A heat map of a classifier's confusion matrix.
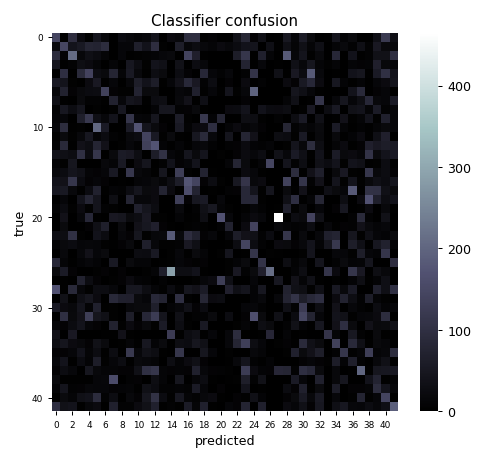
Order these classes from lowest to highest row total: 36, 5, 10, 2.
36, 5, 10, 2
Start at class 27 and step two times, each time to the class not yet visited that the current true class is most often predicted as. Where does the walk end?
31
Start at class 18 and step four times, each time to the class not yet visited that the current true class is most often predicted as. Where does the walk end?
35
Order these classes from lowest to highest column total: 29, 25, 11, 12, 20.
20, 25, 29, 11, 12
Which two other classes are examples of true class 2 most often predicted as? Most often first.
28, 16
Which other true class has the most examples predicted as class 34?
23
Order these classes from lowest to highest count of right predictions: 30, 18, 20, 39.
18, 39, 30, 20
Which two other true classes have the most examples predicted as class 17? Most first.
16, 0
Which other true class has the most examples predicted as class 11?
12
